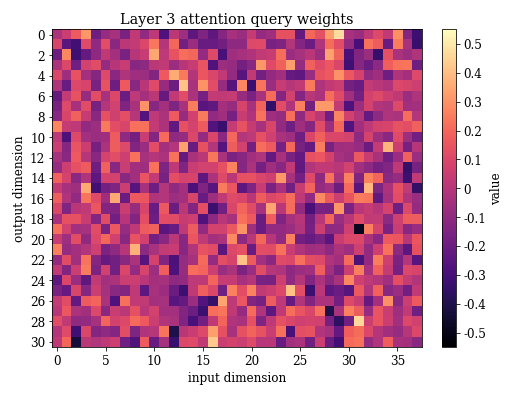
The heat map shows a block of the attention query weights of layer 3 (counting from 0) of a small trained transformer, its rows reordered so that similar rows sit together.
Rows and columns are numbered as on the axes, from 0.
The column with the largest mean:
27
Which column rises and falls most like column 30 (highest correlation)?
17
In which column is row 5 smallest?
20
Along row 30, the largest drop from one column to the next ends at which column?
2
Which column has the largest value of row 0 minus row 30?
29
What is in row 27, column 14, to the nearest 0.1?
-0.2
